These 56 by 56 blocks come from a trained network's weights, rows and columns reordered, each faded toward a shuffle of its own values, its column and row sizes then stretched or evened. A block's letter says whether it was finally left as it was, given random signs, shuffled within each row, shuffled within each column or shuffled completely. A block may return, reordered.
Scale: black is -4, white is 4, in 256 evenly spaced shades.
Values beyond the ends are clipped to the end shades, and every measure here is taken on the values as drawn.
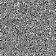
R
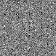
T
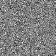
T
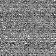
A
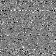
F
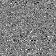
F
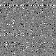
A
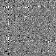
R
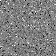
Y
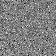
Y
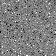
Y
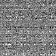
A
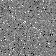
Y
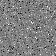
Y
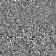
F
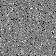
Y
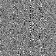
T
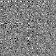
R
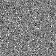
T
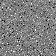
Y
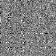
R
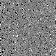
T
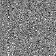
T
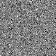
T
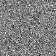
T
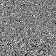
F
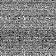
A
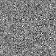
R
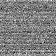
F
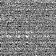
A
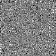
R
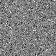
Y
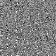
T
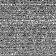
F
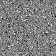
Y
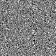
T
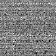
A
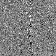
T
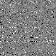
R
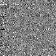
R
